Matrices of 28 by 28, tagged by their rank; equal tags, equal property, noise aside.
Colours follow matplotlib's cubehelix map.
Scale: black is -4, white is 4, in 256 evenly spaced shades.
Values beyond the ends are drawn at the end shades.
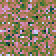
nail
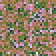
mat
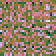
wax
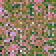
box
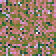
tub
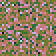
mat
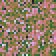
box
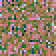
nail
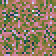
mat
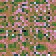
wax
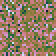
box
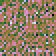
mat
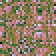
tub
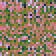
tub
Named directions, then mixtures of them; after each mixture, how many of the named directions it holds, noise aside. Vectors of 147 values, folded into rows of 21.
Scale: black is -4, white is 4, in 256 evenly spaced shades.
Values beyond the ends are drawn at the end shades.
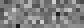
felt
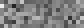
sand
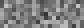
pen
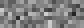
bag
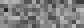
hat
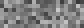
two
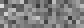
two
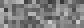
four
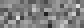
two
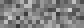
two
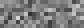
two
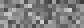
four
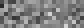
four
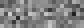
one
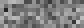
two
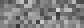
three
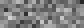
three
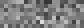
four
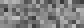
one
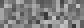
one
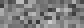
three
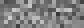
two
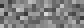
two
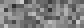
four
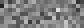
four
